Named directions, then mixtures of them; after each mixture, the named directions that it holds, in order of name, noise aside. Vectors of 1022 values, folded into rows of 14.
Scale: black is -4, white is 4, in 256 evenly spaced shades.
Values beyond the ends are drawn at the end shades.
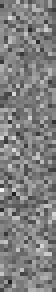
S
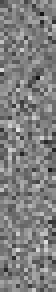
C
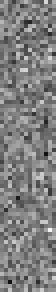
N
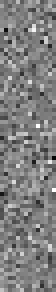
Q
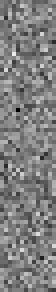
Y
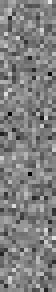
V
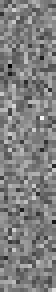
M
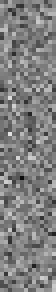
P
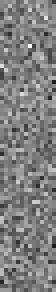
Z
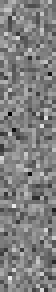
V.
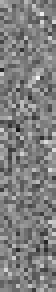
C.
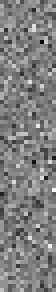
Q.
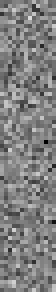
C, M.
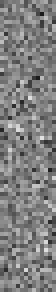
C.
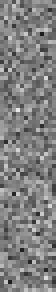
S, Y.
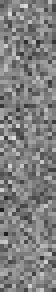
S, V, Y.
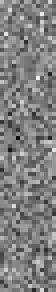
C, V.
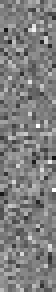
Q.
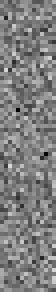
N, Y.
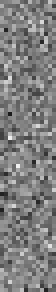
Q, V, Y.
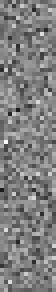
M, S, Y.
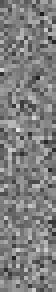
C.
